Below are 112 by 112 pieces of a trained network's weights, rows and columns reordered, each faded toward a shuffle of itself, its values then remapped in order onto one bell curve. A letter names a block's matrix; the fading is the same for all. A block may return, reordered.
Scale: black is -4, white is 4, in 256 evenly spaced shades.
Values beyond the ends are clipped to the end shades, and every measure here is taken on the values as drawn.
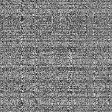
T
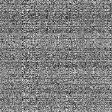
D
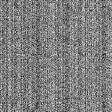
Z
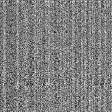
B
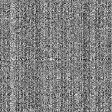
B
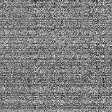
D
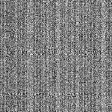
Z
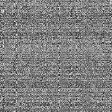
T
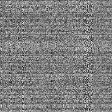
T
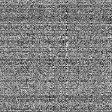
D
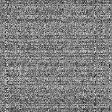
D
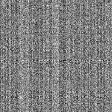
B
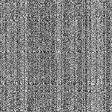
Z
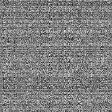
D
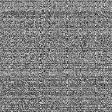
T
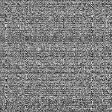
T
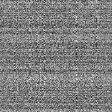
D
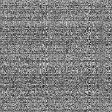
D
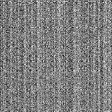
Z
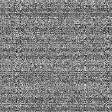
D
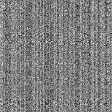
Z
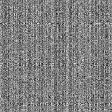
Z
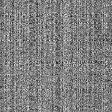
B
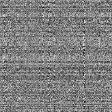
D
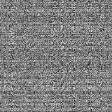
T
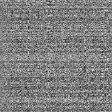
T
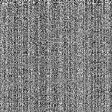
Z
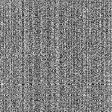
B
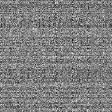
T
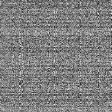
T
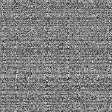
D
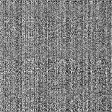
B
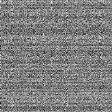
D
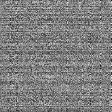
D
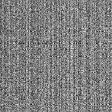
B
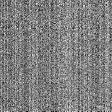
B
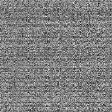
T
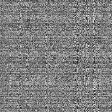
T
